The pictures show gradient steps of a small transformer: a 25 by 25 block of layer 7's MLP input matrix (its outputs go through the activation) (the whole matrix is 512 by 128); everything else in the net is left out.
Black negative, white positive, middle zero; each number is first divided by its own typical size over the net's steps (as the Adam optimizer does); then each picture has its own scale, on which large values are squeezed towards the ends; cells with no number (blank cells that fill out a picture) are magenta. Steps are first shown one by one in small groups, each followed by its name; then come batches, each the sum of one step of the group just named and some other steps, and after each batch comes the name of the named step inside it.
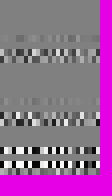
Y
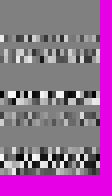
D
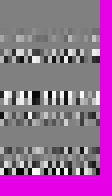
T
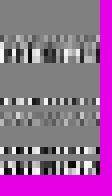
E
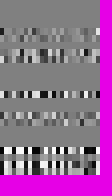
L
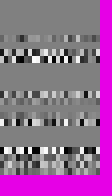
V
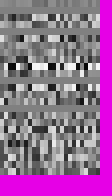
V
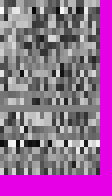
E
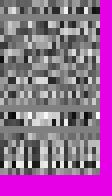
Y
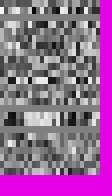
D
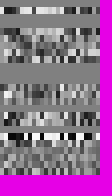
T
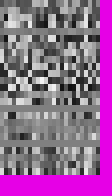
E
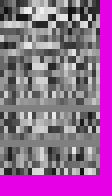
T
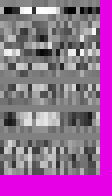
L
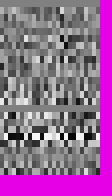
T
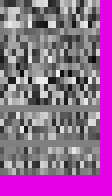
D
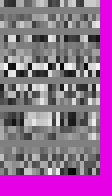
D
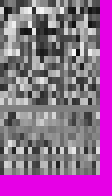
L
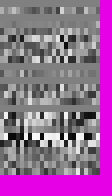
T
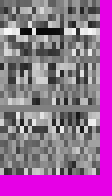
E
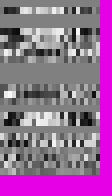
D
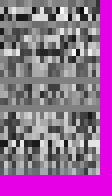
L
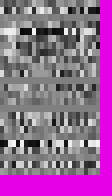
Y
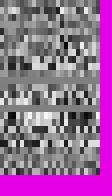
T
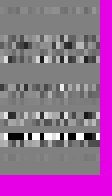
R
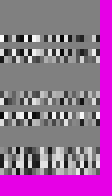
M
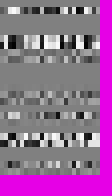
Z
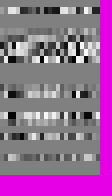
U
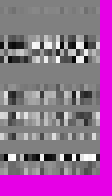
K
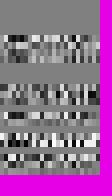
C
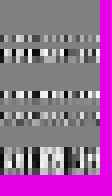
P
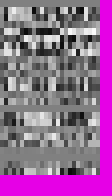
Z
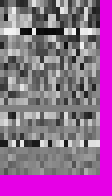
U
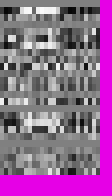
M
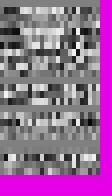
K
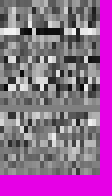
C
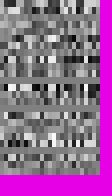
C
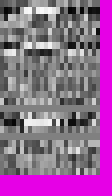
M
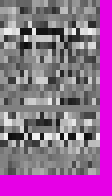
R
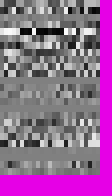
Z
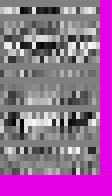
U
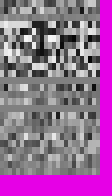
Z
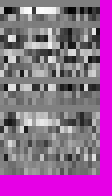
K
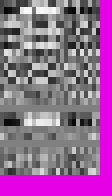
P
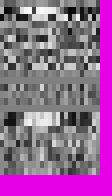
C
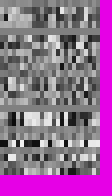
K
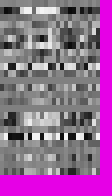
R
